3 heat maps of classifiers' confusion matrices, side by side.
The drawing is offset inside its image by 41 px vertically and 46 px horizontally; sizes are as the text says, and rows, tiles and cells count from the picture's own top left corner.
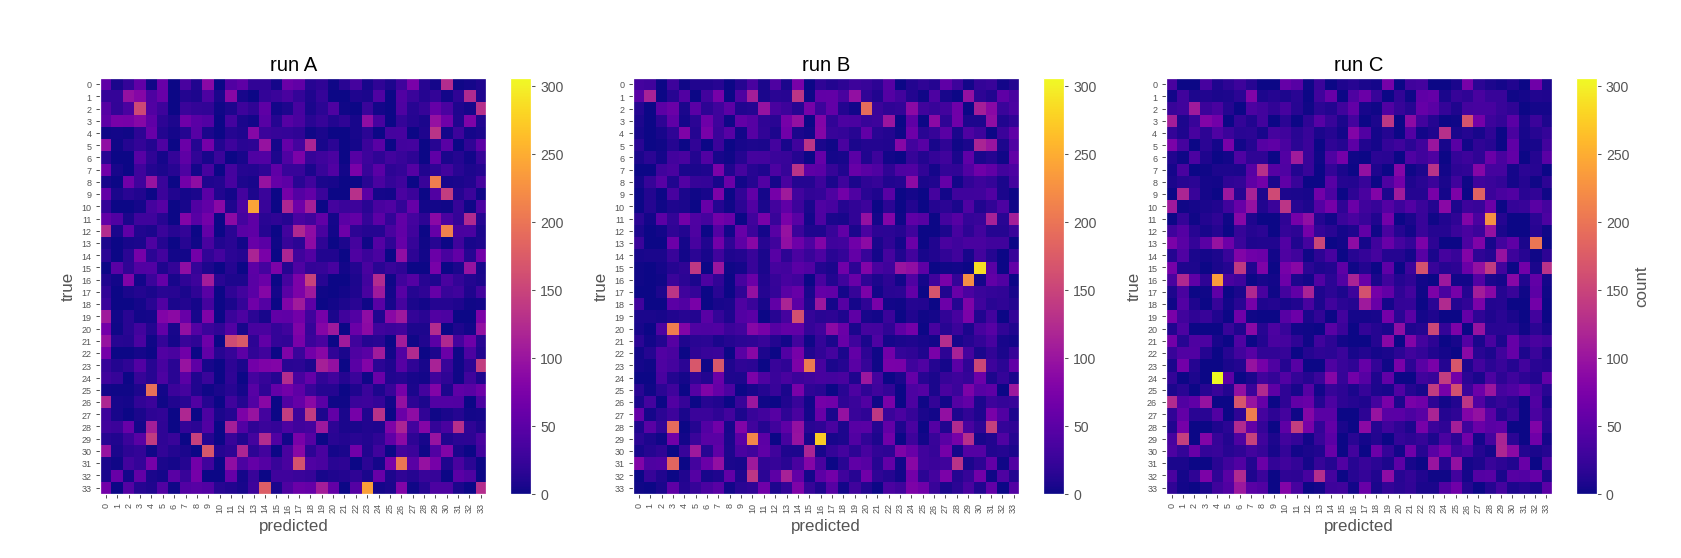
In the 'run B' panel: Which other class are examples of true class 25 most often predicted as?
33
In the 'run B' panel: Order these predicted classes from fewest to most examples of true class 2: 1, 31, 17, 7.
1, 7, 17, 31
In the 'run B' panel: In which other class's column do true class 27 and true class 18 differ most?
13
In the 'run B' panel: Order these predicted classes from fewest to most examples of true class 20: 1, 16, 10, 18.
1, 16, 18, 10
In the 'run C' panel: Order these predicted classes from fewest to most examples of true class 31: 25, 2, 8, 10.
2, 10, 8, 25
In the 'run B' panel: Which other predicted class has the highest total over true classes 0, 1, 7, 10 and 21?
14
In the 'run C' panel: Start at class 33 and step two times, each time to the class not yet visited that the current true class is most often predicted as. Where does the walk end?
11
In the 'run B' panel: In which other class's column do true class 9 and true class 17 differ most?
26
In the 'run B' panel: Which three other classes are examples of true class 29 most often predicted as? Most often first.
16, 10, 14
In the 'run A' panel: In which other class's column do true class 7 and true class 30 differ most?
9
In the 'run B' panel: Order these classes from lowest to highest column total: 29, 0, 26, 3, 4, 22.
0, 4, 26, 22, 29, 3
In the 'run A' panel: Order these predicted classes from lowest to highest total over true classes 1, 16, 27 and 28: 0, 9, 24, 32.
0, 32, 9, 24
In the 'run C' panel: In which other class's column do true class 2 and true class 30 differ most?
29
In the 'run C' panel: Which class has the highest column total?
7
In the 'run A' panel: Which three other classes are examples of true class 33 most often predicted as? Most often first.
23, 14, 19
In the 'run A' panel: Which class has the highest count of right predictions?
33
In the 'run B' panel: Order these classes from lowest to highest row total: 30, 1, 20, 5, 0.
0, 5, 30, 1, 20
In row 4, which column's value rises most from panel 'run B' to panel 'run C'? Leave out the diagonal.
24
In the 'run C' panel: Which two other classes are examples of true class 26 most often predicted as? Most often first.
6, 0
